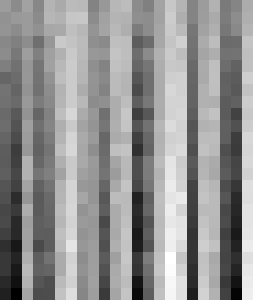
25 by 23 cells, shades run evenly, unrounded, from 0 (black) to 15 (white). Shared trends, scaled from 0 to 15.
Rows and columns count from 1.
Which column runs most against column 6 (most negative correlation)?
14
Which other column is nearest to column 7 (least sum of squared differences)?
17
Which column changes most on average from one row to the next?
13
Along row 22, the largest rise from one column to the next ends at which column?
23
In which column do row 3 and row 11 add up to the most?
16
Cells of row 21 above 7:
13
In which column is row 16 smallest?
22
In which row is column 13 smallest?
25
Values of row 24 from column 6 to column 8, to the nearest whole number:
11 12 8
